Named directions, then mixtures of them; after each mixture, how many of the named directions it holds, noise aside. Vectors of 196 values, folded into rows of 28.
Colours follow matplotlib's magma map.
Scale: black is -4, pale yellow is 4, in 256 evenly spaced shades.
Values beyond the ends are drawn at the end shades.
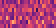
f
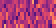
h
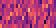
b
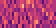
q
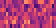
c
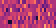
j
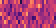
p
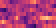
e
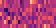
four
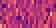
two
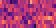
two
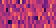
one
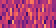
four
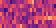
four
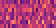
one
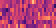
three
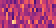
four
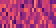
three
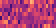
four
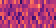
one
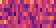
three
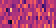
one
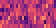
two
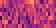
four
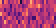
one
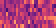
three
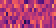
one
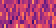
two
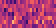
three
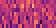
one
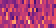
three
